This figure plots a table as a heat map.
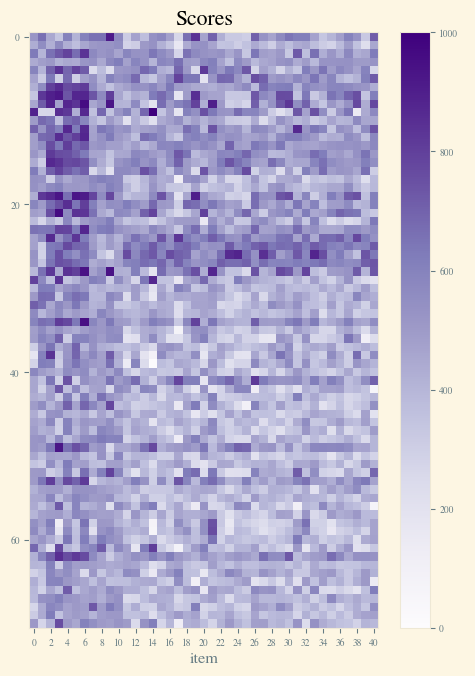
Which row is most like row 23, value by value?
34
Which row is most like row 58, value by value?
59
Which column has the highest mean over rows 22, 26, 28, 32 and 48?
6
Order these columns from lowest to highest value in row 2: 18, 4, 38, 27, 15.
38, 27, 15, 18, 4
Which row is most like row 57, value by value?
54
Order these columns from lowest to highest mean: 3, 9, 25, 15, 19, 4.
25, 15, 19, 9, 3, 4
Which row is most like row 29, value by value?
61
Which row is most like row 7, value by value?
19
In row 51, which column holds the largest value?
4
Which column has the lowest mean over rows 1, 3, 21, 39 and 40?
23
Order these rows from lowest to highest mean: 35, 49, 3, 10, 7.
35, 10, 3, 49, 7
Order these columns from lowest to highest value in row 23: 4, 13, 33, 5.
13, 33, 5, 4
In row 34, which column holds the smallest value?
17
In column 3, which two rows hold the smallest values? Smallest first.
58, 59
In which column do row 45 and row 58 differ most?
21
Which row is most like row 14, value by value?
15
